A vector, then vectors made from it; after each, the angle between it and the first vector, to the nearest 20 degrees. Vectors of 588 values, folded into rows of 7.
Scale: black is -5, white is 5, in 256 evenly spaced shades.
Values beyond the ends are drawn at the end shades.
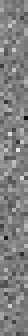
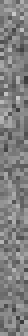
100 degrees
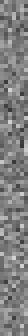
100 degrees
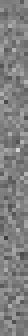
40 degrees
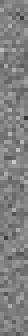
40 degrees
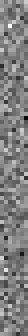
40 degrees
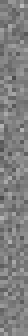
100 degrees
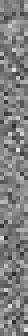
60 degrees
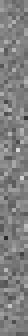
20 degrees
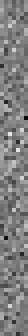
20 degrees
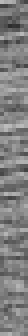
100 degrees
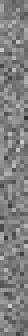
40 degrees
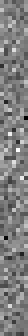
20 degrees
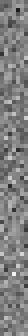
140 degrees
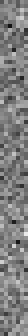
100 degrees
